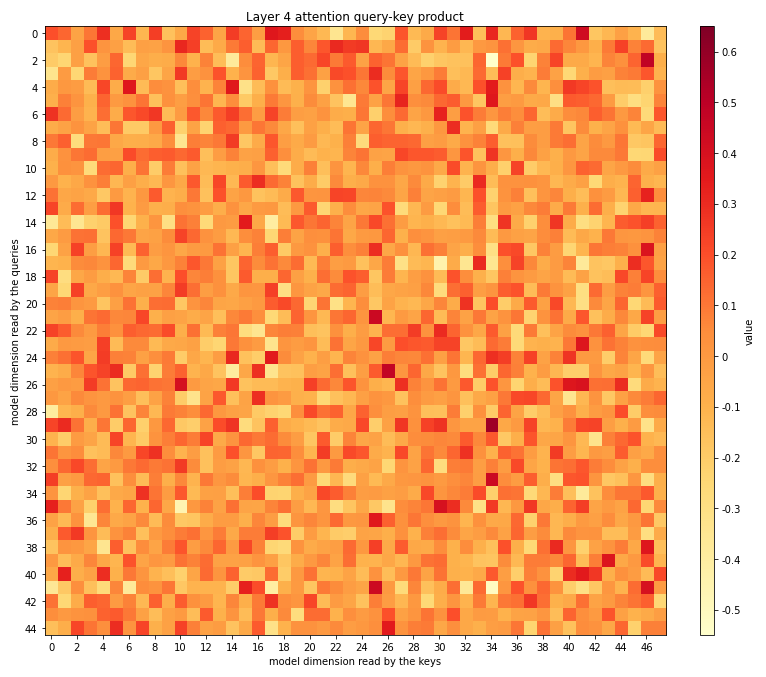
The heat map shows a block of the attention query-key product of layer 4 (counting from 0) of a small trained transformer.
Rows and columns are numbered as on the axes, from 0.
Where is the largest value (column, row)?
34, 29
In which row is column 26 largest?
25
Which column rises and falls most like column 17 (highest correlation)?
37
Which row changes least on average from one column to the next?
15
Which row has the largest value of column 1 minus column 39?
40
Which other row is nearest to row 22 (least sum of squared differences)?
9
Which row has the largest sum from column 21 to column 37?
31
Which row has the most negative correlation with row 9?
2
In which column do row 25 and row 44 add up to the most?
26
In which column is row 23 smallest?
17
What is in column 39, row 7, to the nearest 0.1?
0.1
